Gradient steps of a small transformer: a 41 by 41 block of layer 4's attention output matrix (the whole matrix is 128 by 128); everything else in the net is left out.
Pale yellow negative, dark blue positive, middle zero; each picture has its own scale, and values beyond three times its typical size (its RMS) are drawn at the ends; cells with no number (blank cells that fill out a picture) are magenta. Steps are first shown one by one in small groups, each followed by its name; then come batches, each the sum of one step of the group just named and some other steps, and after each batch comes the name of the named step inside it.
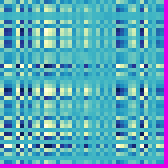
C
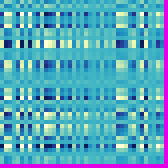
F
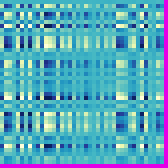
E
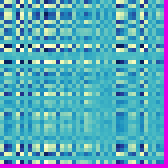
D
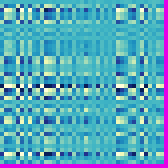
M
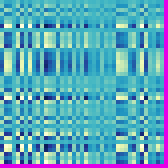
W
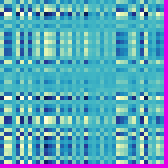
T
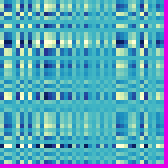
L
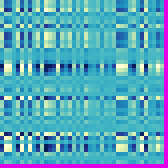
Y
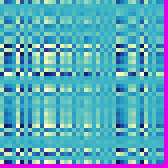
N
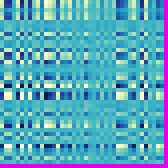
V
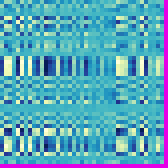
W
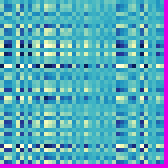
C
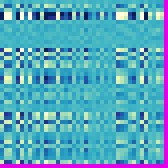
D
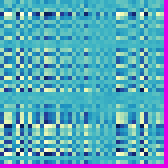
M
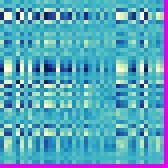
Y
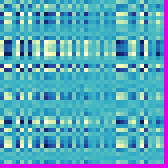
T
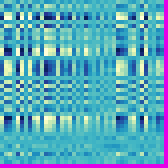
E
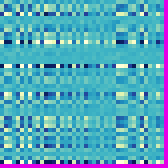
L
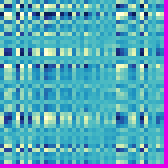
T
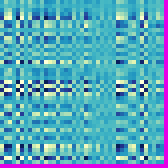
D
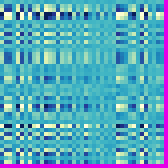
T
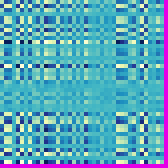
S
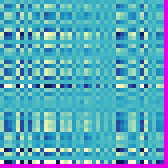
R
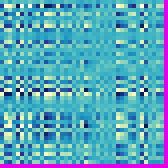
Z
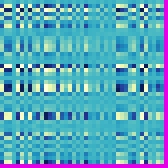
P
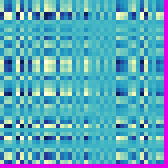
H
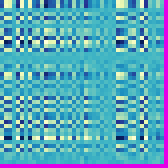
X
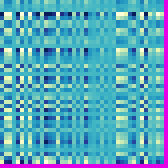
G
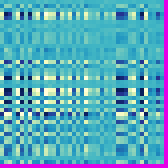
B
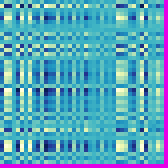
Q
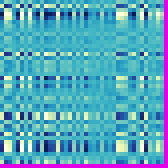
Q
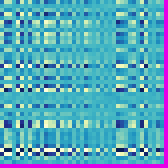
R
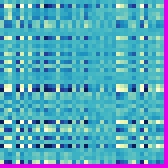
Z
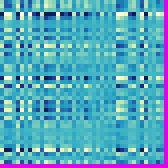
G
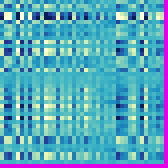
S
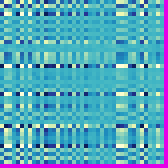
Q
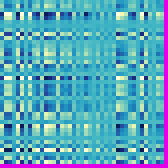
R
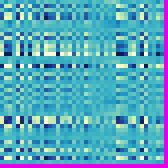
S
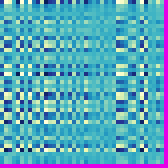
X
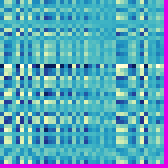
S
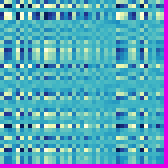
R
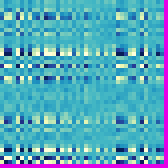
R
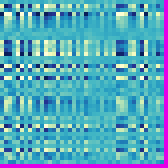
H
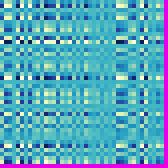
X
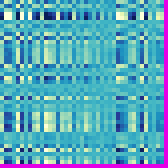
R
